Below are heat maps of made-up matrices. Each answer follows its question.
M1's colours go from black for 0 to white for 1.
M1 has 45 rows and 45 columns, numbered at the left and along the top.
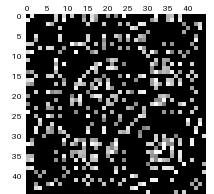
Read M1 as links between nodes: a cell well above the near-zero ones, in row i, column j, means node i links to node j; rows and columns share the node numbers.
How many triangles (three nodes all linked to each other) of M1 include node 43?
4
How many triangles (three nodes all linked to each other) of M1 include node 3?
5
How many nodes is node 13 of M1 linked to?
9
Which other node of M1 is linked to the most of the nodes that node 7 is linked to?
node 32
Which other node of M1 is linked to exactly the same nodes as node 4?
node 10
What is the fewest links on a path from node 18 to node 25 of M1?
4
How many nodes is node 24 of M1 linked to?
9
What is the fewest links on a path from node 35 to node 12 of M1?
2
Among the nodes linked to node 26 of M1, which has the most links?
node 19
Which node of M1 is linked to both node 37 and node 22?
node 39
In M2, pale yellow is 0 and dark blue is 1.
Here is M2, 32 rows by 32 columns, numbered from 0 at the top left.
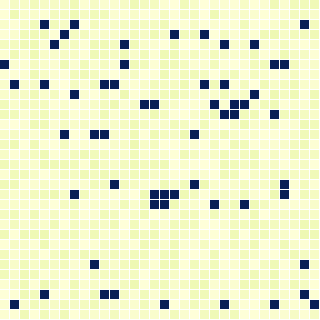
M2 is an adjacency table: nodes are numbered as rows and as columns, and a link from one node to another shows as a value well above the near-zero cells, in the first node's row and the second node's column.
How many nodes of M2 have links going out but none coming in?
7
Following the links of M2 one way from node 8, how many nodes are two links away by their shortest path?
10
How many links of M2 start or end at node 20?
6
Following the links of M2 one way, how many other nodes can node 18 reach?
10
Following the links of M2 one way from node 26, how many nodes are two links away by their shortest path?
7
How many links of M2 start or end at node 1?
2
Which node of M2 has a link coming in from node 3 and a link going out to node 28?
node 6
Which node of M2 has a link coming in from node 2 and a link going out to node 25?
node 4
